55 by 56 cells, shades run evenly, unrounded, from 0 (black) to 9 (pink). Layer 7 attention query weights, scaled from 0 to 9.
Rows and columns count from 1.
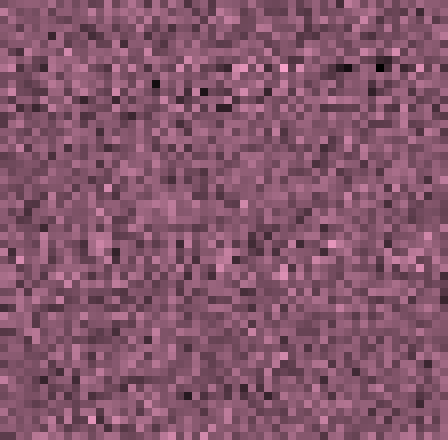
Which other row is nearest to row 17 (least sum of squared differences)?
44
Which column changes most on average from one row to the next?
15
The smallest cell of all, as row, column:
9, 48
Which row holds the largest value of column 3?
33
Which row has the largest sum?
7
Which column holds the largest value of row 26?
31
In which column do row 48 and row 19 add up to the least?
41
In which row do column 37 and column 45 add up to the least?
47
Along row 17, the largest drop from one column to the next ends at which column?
36
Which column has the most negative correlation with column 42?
38
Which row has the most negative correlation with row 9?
13
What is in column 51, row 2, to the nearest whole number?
3
